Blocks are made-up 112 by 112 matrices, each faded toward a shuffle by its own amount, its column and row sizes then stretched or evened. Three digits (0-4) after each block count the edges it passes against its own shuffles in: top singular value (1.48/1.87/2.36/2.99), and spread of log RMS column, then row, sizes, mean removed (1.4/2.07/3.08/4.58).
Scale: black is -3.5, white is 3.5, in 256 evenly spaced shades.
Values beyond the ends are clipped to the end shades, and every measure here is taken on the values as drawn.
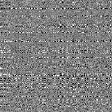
3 2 3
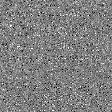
1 0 2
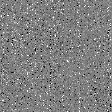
0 2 0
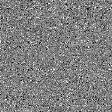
0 1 2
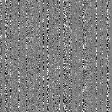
1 4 0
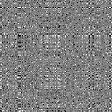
4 2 2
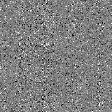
1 2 0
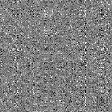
3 2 1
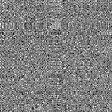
3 1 0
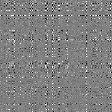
4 3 3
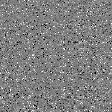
1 1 2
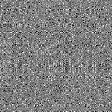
3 0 2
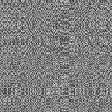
4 0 2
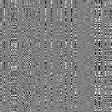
4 4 1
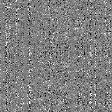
2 3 1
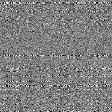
2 1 3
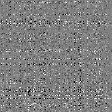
0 3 3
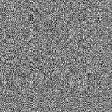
3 2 0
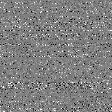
1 0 3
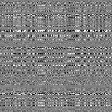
4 1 4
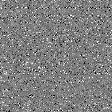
1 0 2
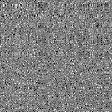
3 1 1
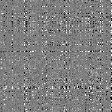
3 3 3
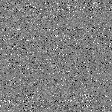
0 0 2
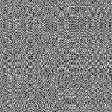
4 1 1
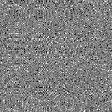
3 1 1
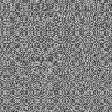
4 0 0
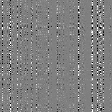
4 4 2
